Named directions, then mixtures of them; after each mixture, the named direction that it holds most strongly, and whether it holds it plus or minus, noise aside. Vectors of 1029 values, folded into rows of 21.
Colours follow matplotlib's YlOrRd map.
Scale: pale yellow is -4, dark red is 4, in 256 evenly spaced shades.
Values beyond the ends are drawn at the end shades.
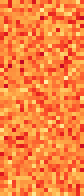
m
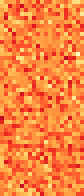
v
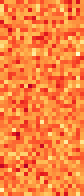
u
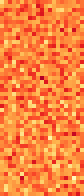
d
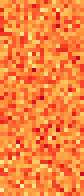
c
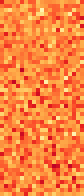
d, minus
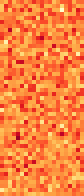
u, plus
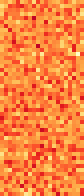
v, plus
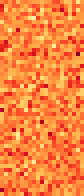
u, minus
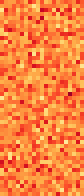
c, minus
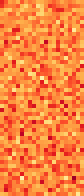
d, minus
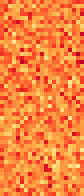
v, minus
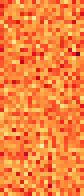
v, minus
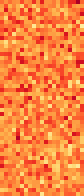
v, minus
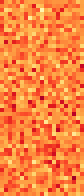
d, minus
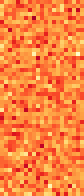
u, plus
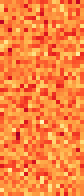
u, plus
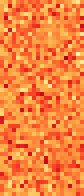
v, plus
